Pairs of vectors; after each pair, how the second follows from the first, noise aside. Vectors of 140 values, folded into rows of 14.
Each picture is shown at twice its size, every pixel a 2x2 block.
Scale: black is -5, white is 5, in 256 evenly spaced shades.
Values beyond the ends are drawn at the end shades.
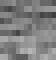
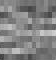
wrapped around, negated.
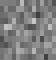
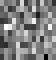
scaled up.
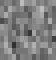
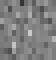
negated, partly zeroed.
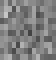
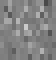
reversed, negated, partly zeroed.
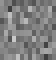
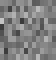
wrapped around, negated.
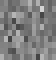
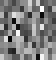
scaled up.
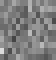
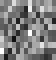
scaled up.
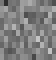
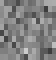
wrapped around, negated.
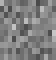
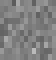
wrapped around, shrunk.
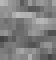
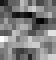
negated, scaled up.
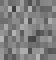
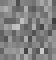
reversed, negated.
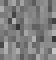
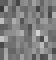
reversed, negated.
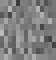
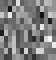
negated, scaled up.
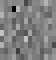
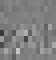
negated, partly zeroed.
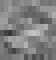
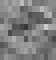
reversed, negated.
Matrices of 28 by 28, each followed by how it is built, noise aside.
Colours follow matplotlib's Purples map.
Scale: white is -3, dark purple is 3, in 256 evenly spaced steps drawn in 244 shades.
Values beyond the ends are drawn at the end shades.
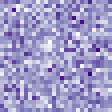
blocks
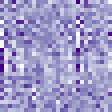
low rank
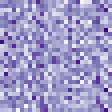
repeating rows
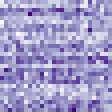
blocks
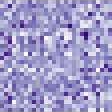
low rank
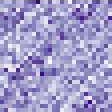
Hankel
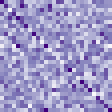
diagonal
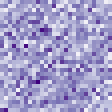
Hankel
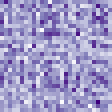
blocks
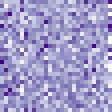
uneven columns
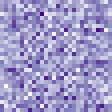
repeating rows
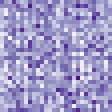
blocks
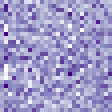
uneven columns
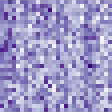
blocks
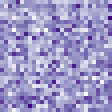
blocks
